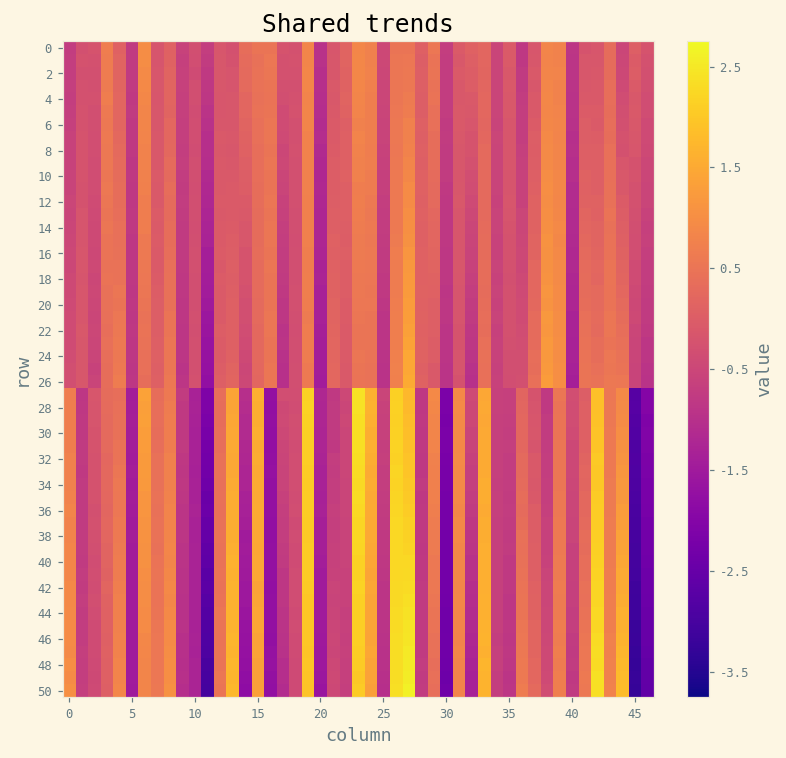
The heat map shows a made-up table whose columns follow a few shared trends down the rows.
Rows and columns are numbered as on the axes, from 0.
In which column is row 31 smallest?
45
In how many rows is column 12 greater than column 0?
27
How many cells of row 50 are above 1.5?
8
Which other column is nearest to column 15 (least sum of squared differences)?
33
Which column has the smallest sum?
11
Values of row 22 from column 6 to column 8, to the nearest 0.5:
0.5 0 0.5
